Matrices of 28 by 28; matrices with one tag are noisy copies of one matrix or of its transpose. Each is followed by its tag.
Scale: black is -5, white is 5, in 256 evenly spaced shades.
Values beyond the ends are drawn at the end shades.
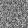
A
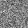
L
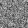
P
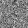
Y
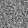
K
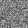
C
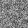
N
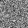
K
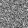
Y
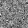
P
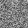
N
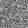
C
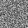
Y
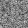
A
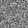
C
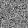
C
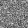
P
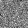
C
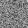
Y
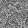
L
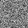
K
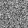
N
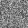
L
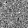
P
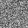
C
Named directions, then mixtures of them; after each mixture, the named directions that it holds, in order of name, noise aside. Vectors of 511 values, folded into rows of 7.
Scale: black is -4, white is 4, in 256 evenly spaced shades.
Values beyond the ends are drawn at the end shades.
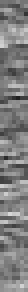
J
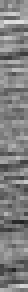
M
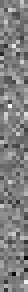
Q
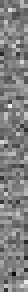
J, Q.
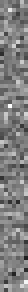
J, Q.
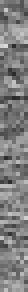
J, Q.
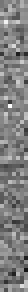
M, Q.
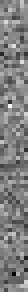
M, Q.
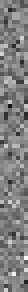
Q.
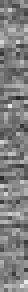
J, Q.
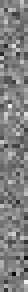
Q.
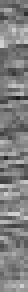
J.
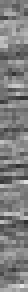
J, M.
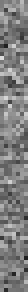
J, Q.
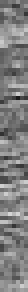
J.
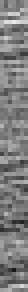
M.
